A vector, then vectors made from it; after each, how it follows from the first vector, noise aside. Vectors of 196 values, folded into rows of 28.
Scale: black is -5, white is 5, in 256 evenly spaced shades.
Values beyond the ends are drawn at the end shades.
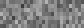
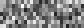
negated, scaled up.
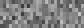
copied.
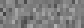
wrapped around, negated, partly zeroed.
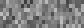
copied.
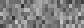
copied.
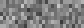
negated.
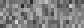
copied.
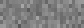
negated, shrunk.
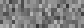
reversed, negated.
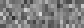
copied.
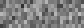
copied.
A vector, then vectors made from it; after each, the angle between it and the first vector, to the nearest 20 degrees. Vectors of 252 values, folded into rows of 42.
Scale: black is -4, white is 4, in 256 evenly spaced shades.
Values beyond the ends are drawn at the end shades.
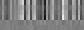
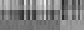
140 degrees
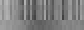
140 degrees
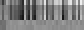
140 degrees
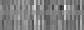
80 degrees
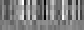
20 degrees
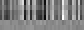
20 degrees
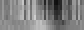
60 degrees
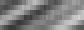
80 degrees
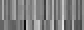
60 degrees
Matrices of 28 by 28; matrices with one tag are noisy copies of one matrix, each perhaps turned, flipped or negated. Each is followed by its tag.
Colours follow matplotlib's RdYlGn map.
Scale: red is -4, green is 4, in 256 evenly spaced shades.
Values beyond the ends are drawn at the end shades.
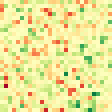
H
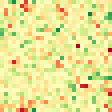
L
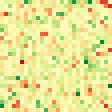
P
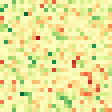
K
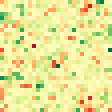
L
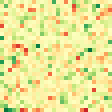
P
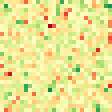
P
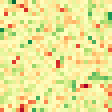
L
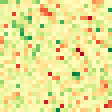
K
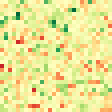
H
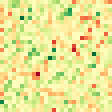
K
